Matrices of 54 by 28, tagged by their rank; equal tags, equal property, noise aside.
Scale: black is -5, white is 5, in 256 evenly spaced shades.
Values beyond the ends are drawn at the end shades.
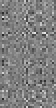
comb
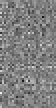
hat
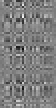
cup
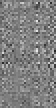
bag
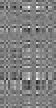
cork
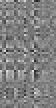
cup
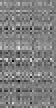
cup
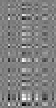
cork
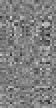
bag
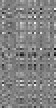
cup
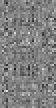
hat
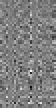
comb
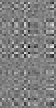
cork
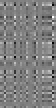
cork
